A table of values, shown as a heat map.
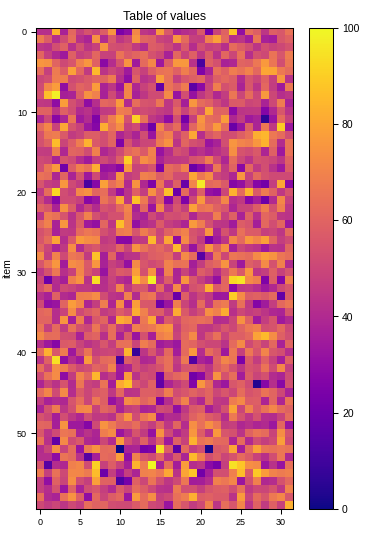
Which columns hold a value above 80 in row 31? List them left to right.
7, 12, 14, 24, 25
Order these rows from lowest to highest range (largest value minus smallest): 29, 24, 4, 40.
29, 24, 4, 40
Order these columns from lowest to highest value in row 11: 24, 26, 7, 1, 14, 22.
7, 26, 24, 14, 1, 22
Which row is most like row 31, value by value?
54
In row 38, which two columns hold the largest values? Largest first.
28, 27
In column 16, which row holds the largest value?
20
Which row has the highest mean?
55
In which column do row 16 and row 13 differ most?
11
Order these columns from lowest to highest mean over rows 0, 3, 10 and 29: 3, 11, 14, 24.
3, 11, 14, 24
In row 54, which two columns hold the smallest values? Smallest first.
1, 22
